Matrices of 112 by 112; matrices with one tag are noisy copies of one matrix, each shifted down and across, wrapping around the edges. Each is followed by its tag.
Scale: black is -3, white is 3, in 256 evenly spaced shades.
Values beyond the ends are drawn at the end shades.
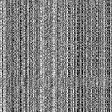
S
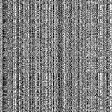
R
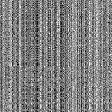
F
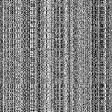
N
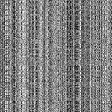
N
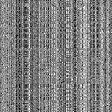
N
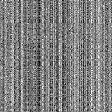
F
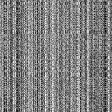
F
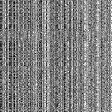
S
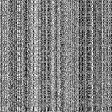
N
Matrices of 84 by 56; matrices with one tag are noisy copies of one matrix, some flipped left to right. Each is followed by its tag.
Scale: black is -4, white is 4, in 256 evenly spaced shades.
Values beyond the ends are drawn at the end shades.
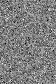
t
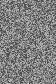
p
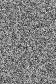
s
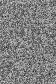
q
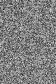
t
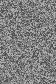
s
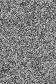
s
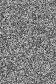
q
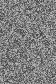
p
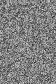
q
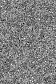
s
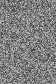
p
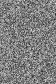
s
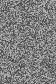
s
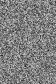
q
